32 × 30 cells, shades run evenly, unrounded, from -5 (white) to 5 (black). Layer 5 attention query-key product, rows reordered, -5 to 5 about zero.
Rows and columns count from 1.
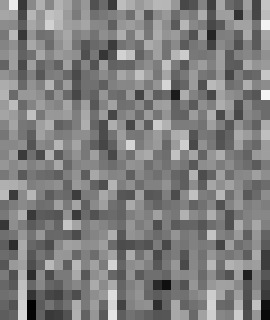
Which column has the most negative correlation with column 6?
3
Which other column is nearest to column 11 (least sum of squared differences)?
29
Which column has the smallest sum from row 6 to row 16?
30
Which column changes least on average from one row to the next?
10
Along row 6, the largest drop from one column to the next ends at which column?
14
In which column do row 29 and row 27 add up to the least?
13
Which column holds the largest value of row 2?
27
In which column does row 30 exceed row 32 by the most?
9
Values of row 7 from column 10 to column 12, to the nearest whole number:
0 2 -1
